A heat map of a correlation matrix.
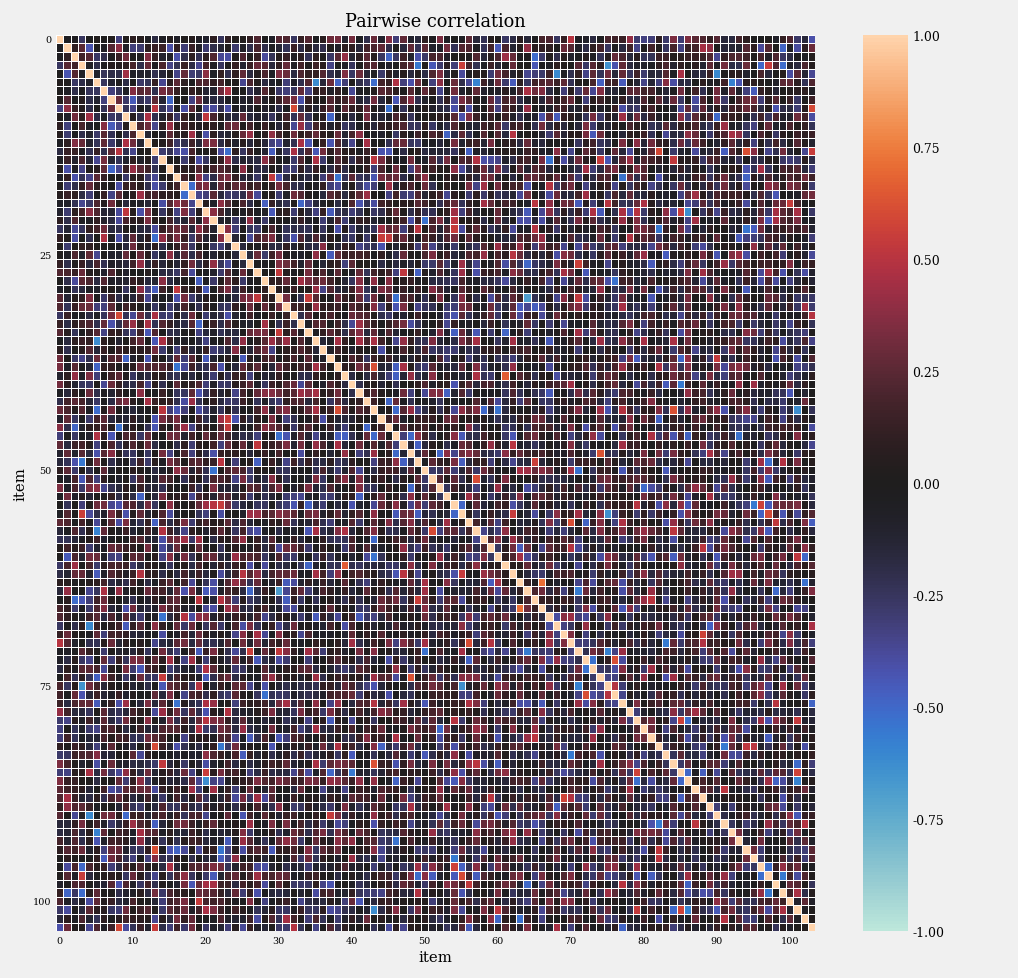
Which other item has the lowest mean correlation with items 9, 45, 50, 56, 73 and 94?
72
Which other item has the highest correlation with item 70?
56
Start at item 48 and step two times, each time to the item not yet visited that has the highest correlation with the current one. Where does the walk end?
14
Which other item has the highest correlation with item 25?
62
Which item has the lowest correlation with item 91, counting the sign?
82
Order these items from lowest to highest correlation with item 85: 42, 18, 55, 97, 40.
40, 55, 18, 97, 42
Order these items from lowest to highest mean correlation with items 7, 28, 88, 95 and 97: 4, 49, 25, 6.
49, 6, 4, 25
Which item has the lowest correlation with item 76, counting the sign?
28
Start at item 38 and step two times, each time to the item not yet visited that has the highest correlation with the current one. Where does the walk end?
84
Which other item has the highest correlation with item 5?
46
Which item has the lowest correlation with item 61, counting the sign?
34
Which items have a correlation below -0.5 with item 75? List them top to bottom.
3, 55, 71
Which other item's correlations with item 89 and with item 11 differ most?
53
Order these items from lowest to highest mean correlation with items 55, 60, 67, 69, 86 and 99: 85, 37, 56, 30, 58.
85, 56, 37, 58, 30
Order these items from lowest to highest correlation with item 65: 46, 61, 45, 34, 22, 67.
61, 34, 67, 45, 46, 22
